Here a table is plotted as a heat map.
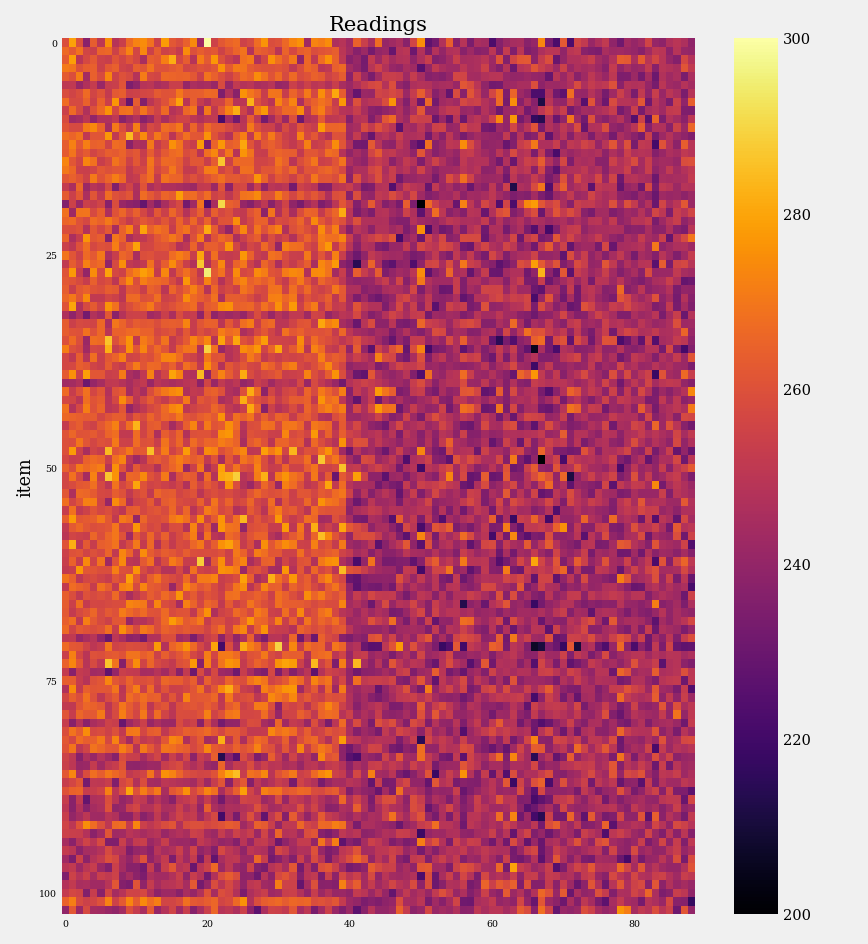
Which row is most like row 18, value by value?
4
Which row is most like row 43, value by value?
41
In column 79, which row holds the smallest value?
96
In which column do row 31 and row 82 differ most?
66
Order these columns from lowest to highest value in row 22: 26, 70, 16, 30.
70, 26, 16, 30
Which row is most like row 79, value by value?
78
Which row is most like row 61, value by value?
26
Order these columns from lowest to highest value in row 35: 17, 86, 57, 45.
45, 57, 86, 17
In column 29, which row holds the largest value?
63
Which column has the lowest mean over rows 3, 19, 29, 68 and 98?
50
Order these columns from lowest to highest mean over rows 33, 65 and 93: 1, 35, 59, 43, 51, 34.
59, 51, 43, 1, 35, 34
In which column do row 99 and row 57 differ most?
33
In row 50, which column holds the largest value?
39
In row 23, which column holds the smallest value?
47
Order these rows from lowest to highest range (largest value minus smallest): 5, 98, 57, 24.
5, 98, 24, 57
